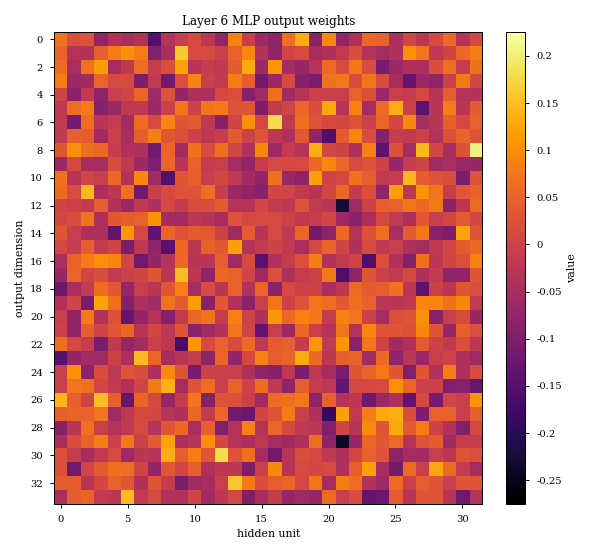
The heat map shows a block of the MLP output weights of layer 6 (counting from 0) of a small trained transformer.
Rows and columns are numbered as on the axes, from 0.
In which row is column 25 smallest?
31
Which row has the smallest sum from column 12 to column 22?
29
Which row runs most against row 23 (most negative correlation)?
11
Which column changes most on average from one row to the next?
21
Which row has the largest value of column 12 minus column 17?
30
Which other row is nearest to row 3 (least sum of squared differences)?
15
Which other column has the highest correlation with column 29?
22
